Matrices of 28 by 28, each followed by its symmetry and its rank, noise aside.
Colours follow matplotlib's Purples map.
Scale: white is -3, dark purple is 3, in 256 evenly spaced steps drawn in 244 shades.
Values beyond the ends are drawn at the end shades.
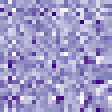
antisymmetric, rank six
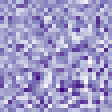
antisymmetric, rank six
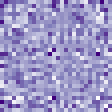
symmetric, rank six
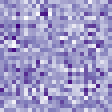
antisymmetric, rank six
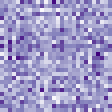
antisymmetric, rank six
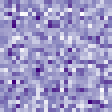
antisymmetric, rank six
